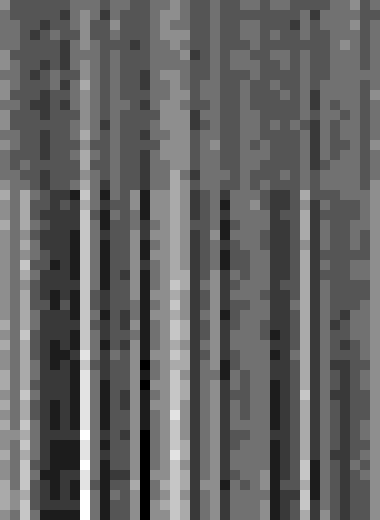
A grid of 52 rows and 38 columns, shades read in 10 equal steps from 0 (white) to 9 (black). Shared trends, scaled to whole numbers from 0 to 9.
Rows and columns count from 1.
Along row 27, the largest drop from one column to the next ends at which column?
9
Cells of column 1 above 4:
10
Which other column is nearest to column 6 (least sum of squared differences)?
28
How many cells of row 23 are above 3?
33
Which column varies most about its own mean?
3
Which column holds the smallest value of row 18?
18
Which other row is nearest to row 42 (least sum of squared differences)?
41
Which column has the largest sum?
15
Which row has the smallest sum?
51
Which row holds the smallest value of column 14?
49
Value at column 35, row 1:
5
